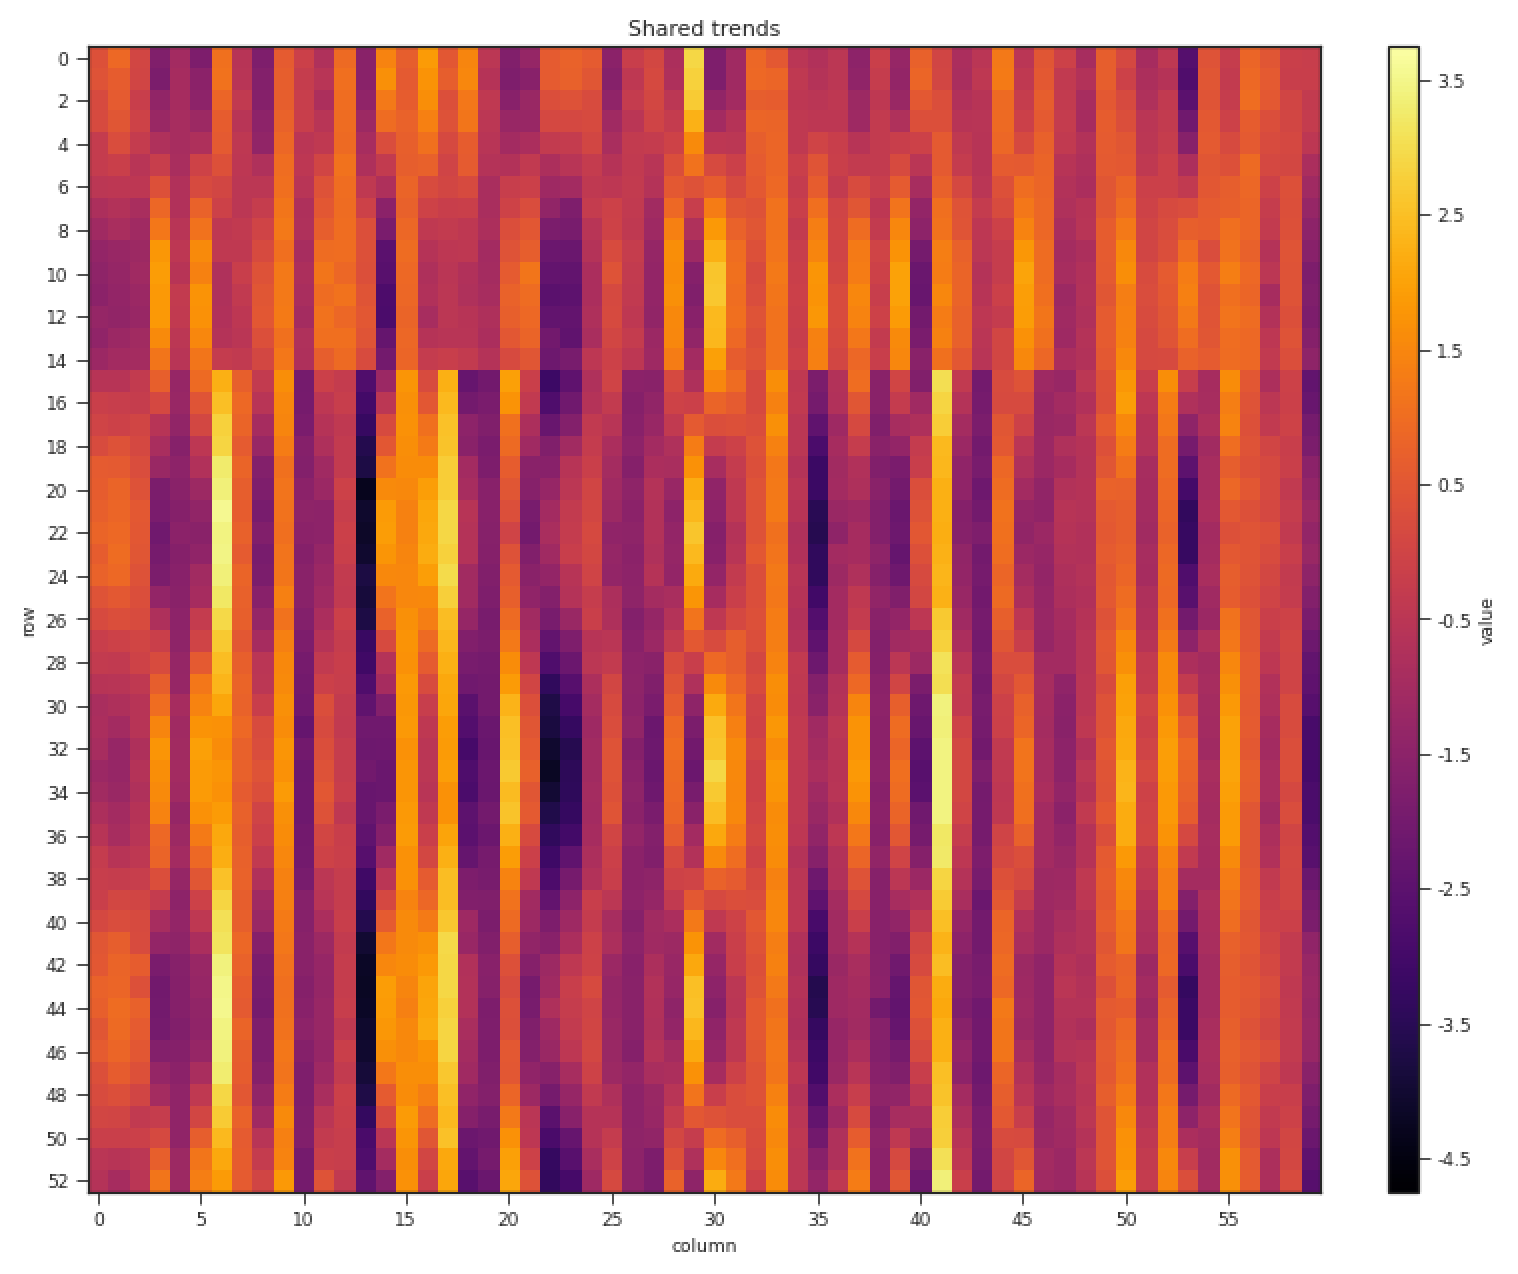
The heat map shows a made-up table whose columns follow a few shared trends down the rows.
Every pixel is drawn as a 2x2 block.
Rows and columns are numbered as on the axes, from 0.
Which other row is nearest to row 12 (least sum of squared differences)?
11
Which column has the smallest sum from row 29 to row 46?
13
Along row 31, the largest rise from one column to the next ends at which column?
41
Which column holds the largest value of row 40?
6
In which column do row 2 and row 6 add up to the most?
29
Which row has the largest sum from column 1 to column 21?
33
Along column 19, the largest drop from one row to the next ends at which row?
15
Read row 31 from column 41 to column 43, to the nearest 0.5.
3.5 0 -2
